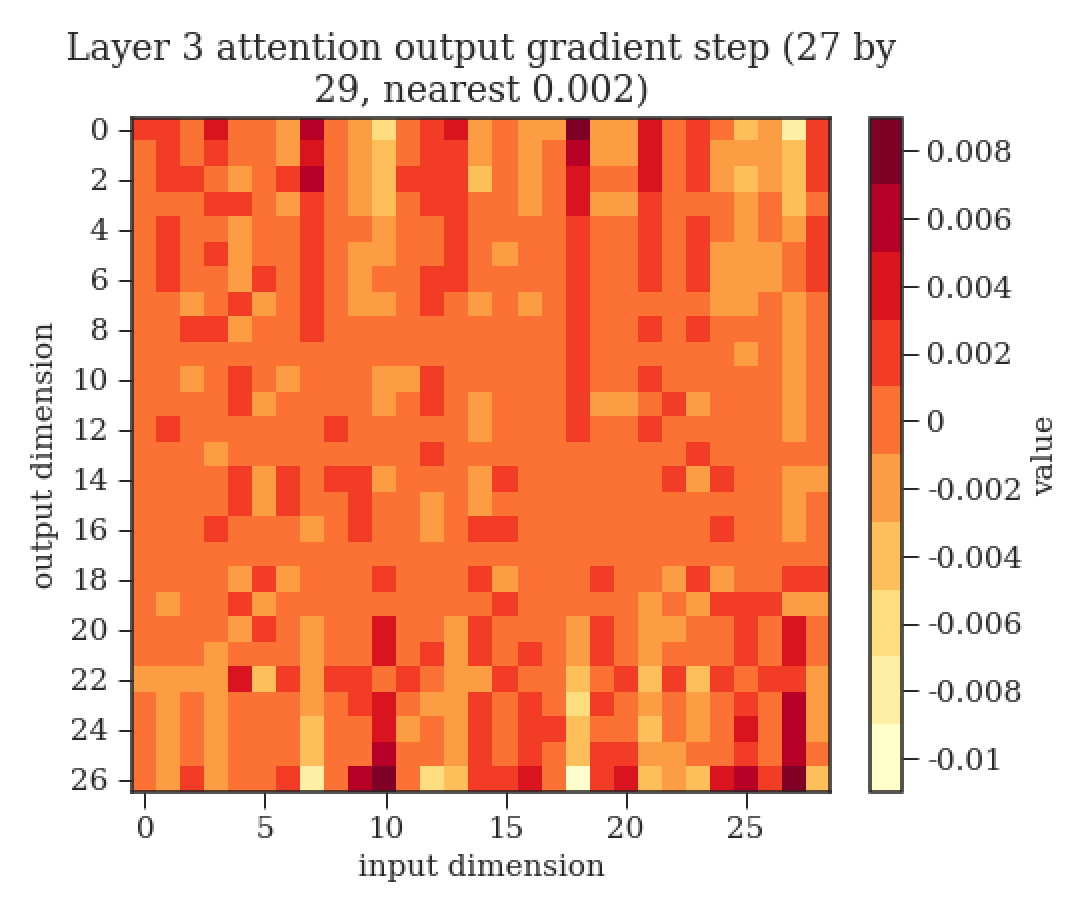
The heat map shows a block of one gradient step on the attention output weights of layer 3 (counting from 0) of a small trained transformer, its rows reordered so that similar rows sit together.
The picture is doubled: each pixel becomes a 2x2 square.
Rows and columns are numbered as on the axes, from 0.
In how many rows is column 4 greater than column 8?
7
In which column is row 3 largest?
18
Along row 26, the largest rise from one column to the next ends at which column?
19
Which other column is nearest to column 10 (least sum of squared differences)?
27
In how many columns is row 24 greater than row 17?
6
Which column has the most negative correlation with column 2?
4
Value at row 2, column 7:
0.006
